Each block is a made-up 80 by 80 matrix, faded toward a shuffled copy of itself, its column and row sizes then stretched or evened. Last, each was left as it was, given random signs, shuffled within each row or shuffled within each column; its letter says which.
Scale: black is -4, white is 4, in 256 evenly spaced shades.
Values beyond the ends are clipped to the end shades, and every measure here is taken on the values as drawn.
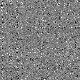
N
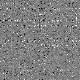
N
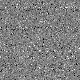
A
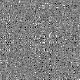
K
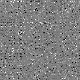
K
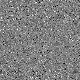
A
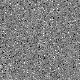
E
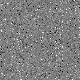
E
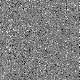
E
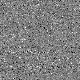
A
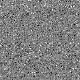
A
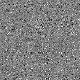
K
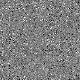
N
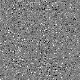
K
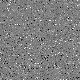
A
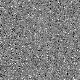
E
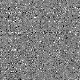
K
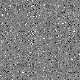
K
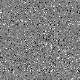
N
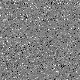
A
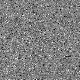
A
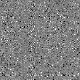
K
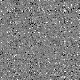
K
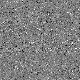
A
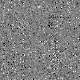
N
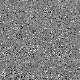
N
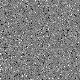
E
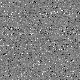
A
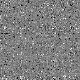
N
